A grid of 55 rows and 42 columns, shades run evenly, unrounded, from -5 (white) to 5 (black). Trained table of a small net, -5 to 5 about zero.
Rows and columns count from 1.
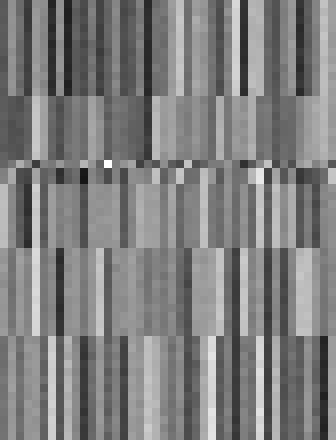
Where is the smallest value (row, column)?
21, 14
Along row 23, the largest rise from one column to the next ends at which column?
34
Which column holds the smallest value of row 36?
5
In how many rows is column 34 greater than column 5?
54
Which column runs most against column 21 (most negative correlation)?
37
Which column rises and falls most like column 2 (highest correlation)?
33
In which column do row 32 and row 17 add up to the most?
8
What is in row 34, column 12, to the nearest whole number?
-1
